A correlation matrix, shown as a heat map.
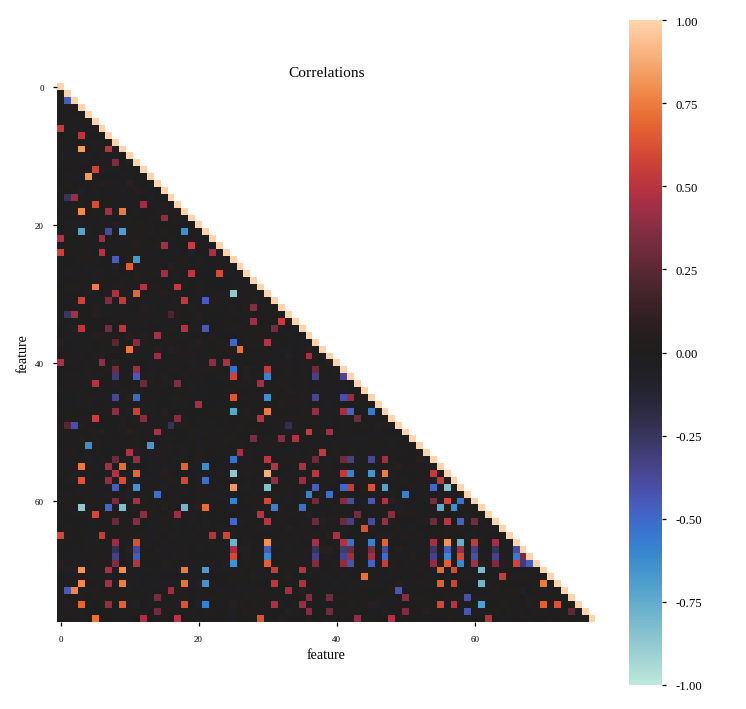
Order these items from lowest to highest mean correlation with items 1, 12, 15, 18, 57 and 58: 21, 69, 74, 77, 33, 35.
21, 69, 33, 74, 77, 35
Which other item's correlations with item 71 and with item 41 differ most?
44
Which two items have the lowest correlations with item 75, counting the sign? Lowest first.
61, 21
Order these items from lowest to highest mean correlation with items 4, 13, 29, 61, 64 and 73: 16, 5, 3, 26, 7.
3, 7, 26, 16, 5
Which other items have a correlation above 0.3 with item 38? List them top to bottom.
10, 26, 53
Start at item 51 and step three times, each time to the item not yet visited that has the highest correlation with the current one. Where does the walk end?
28
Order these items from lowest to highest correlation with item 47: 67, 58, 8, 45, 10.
58, 45, 67, 10, 8
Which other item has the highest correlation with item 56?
30
